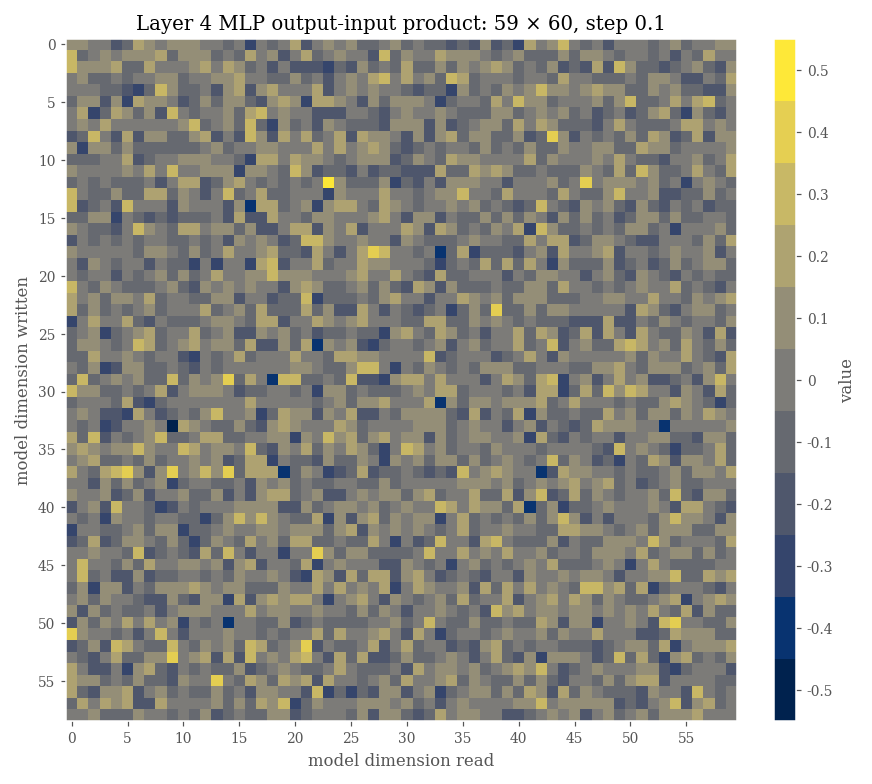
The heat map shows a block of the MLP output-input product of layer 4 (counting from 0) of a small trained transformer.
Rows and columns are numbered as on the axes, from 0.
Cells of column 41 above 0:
23
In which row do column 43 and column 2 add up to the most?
8
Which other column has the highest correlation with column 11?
10
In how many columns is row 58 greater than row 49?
15
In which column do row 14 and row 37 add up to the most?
5
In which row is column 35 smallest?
32
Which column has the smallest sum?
3
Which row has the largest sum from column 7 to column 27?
53
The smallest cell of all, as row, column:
33, 9
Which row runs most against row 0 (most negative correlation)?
40
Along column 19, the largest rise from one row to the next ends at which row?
38
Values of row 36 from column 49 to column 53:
-0.3 0 -0.1 0.2 0.1
